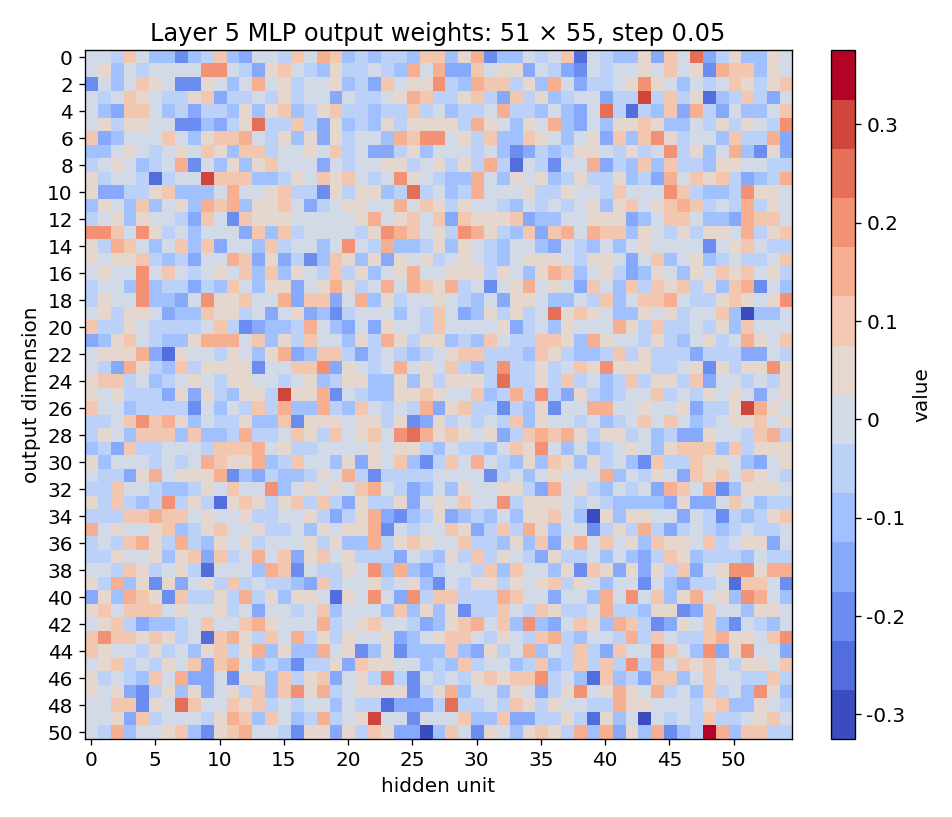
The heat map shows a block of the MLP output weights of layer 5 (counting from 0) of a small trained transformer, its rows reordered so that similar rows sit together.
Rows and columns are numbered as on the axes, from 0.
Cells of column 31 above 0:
14
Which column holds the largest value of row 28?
25
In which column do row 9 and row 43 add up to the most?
54
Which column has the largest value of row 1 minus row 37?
9
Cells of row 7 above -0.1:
41
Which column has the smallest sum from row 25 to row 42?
23
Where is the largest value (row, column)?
50, 48
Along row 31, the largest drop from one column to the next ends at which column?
11
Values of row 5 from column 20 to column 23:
-0.1 -0.05 -0.1 0.05
